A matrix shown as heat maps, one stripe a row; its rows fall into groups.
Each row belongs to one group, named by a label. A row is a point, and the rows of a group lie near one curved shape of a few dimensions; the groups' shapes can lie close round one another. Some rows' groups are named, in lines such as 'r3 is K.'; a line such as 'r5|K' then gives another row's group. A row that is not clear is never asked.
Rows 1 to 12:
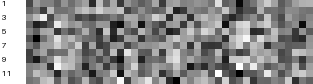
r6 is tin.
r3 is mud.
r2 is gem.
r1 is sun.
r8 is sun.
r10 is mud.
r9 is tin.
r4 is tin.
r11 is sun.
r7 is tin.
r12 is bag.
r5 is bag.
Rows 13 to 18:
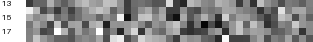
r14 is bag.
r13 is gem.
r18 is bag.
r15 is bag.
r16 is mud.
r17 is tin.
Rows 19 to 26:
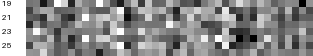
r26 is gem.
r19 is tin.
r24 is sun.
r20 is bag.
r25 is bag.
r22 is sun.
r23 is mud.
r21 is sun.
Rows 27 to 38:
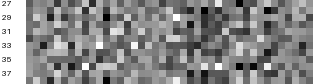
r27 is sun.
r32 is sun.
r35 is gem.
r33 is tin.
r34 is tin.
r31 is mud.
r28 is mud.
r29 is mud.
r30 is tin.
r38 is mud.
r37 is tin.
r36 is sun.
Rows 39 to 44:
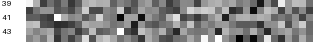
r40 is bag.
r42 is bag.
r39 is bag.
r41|tin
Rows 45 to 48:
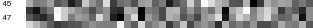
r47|tin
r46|tin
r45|bag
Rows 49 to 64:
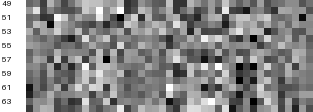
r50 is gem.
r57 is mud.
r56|sun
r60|sun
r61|sun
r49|gem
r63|bag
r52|mud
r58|sun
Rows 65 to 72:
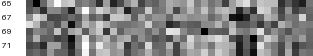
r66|sun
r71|sun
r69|sun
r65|tin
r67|mud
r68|bag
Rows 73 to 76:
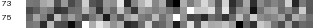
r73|bag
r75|mud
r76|sun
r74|bag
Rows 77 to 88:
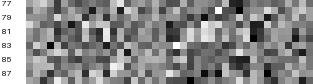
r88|tin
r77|mud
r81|bag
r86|mud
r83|mud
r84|tin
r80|bag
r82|bag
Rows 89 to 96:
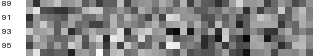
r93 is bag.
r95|sun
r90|bag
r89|tin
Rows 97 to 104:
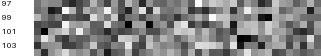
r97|bag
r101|tin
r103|bag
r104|tin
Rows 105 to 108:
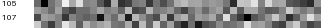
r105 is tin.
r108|tin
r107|sun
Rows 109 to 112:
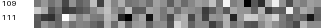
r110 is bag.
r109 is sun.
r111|tin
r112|sun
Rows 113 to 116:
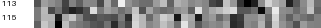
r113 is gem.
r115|mud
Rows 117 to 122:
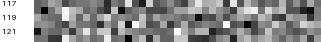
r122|tin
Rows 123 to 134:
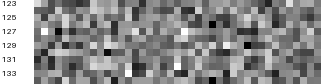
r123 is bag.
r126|mud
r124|gem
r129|sun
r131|sun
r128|sun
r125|tin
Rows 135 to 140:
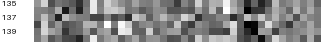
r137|mud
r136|sun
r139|mud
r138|gem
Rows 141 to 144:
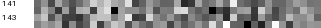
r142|mud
